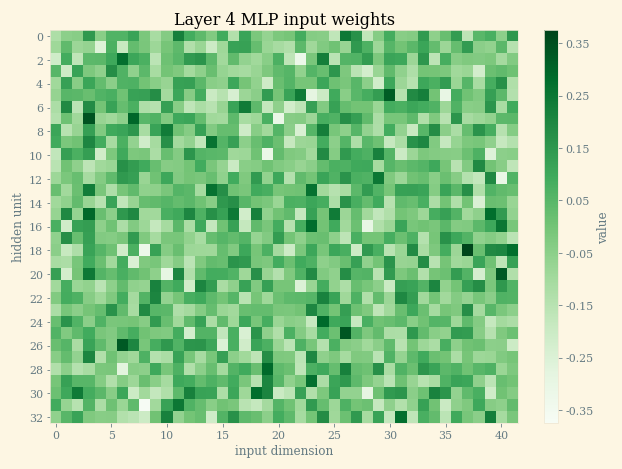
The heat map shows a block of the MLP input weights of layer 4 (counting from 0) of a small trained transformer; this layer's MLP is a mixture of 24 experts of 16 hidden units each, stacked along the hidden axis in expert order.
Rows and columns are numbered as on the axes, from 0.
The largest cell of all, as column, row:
37, 18
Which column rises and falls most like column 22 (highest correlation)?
2
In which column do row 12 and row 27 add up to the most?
23
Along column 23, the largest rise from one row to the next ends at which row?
6
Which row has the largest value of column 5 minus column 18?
3
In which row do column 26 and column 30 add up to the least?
21
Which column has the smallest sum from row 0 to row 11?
0
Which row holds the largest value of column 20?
17
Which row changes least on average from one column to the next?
11
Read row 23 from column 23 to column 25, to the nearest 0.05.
0.2 0.05 0
